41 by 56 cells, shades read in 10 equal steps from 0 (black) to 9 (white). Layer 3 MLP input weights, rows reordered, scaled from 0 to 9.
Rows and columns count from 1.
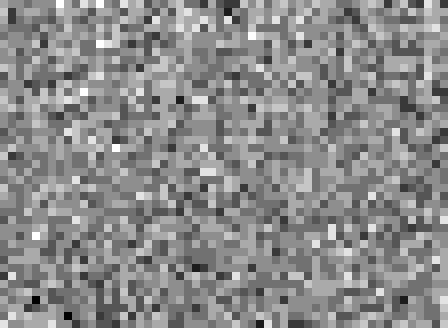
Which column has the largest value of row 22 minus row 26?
26
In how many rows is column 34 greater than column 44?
14
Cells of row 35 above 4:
34
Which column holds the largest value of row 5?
32
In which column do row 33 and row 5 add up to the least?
19
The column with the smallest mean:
28
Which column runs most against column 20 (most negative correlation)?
43
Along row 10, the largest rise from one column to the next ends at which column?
54
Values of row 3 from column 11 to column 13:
3 5 5
